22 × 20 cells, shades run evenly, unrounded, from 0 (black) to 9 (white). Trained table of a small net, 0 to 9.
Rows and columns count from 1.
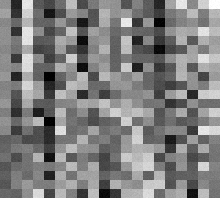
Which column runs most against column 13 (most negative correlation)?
3
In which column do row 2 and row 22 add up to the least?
5
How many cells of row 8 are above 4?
12
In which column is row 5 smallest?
8
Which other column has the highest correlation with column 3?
1
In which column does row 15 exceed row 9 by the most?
19
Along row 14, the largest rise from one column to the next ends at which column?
6
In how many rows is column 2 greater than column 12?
1
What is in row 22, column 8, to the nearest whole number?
2
